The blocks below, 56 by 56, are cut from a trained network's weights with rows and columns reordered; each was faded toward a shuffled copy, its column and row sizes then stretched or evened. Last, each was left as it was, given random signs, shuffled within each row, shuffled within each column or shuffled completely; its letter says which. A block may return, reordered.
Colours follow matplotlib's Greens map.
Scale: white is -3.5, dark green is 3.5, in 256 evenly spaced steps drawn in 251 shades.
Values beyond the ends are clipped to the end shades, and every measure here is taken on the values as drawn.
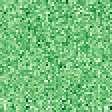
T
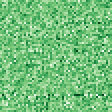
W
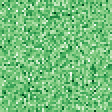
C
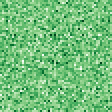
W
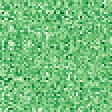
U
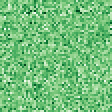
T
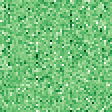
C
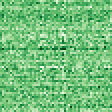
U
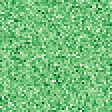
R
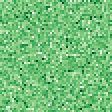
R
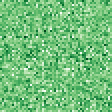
T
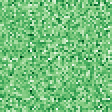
T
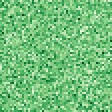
R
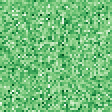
T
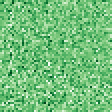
T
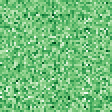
T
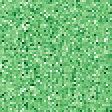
C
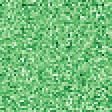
T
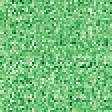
U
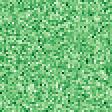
R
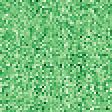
U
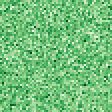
R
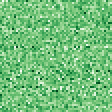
W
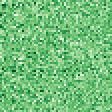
T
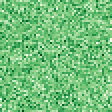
W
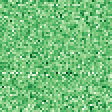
W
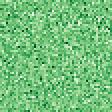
R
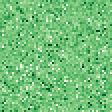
C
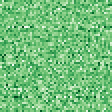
W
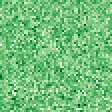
T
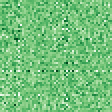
T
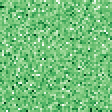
R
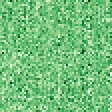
U
